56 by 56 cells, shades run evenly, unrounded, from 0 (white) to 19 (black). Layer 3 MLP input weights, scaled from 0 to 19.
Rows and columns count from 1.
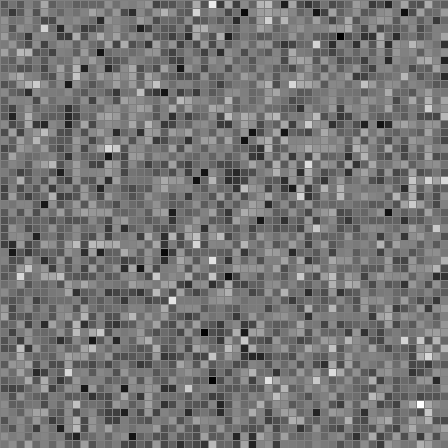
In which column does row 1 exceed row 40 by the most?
49
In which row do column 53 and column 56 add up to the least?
51
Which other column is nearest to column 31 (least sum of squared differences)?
41
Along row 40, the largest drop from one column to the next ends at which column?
48
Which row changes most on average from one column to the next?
6
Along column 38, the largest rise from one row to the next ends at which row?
54
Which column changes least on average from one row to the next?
45
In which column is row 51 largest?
28
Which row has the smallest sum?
11
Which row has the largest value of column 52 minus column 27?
1
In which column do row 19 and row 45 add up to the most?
33
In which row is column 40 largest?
2
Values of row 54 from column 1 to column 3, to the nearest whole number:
11 13 9
